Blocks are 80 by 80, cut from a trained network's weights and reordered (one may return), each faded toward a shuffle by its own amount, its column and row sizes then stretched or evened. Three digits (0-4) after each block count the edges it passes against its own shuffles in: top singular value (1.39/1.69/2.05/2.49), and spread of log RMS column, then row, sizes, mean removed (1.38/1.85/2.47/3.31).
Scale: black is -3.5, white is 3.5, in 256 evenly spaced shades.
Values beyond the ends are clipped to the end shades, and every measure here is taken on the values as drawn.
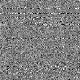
1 0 3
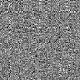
3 2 1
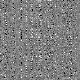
2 3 0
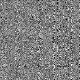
0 4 1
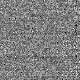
0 2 0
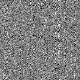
0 3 1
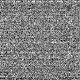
1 2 1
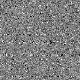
1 0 2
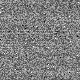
0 1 1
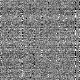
2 3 0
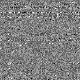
0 1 3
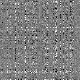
1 4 2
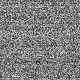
0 0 1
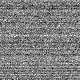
3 0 1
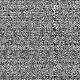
2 3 0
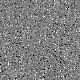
0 1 0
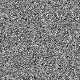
0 0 2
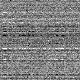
4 1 3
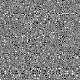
3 1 2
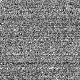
1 0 2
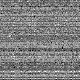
4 2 2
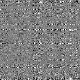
2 2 4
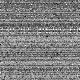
4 0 2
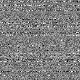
0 0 4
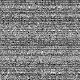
4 2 1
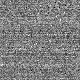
1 0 1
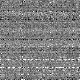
3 2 3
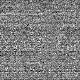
2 2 1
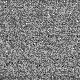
0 0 0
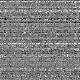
4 2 3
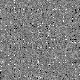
2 2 1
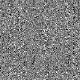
1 3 1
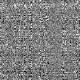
1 4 1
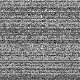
4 2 1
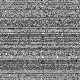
4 1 1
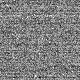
1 0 0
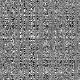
2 4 0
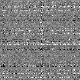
2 2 4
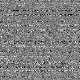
1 1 4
